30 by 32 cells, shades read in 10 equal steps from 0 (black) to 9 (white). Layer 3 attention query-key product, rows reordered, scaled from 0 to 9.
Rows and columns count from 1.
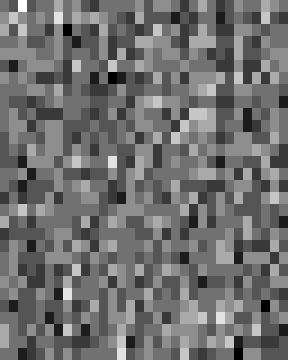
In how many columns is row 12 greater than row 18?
9
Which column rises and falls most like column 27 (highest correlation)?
4
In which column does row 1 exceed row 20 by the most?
3
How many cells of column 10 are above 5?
2
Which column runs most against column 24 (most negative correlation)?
10
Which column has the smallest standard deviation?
12
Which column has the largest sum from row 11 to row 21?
31
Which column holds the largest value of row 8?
24
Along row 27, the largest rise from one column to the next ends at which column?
25
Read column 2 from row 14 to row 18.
3 4 3 4 5
